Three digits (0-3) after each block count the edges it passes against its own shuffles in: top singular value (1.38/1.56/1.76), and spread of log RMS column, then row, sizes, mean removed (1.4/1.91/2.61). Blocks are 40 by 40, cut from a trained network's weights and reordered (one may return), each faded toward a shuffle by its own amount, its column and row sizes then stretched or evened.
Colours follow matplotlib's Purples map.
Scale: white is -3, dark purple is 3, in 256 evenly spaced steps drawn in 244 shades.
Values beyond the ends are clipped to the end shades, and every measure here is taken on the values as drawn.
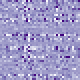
2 1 3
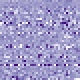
1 0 3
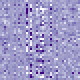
2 3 1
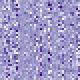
0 3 0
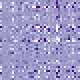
2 3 3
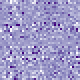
1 1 3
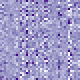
2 3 0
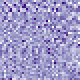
3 1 1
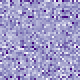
1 0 2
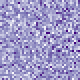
0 0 0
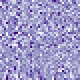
1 1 1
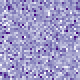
0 1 0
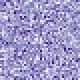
1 0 1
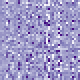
2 3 0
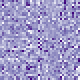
3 2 1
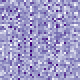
3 2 0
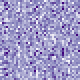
2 2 0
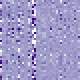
2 3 1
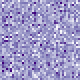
2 2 0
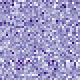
1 0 1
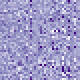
1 3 1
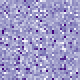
1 2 1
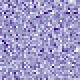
0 0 1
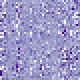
0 3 1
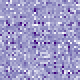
0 2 2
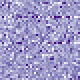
1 0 1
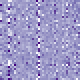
3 3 0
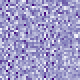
2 2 0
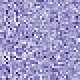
1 2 0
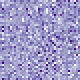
2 2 0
